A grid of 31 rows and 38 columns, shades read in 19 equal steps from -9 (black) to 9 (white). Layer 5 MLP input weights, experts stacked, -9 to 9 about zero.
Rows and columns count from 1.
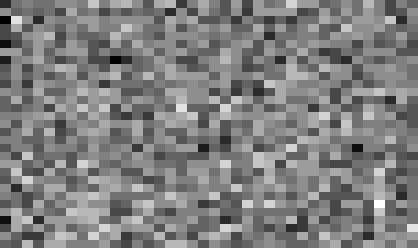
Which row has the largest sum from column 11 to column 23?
13
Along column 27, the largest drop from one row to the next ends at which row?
29
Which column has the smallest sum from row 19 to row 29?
37
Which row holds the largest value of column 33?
12
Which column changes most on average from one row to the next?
1
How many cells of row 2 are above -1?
15
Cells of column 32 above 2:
4
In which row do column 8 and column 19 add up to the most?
21
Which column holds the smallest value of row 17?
6
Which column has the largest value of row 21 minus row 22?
24
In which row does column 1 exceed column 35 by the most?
20
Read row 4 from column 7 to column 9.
1 -1 2
